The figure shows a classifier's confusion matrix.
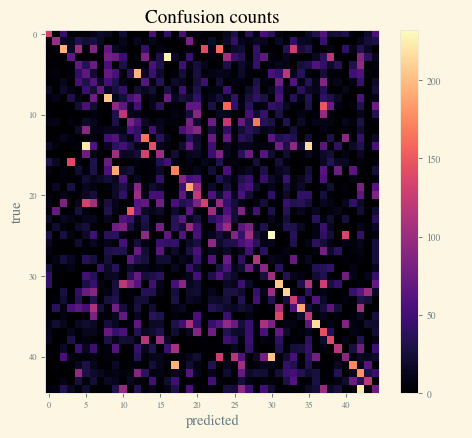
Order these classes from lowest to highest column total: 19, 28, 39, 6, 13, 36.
39, 36, 28, 13, 6, 19
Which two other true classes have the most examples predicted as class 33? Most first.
2, 14
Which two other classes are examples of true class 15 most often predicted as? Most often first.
13, 9
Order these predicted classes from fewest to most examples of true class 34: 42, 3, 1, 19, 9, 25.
19, 25, 1, 3, 9, 42
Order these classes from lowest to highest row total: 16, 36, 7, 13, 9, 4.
16, 7, 4, 13, 9, 36
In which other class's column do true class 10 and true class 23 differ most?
37
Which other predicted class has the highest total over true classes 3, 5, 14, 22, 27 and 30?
12
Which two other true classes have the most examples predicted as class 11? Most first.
22, 31
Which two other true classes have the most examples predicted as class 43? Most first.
32, 41
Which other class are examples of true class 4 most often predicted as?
42
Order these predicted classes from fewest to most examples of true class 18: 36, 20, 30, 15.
36, 30, 15, 20
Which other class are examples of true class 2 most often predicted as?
23
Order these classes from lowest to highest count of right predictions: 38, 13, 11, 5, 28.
5, 11, 28, 38, 13
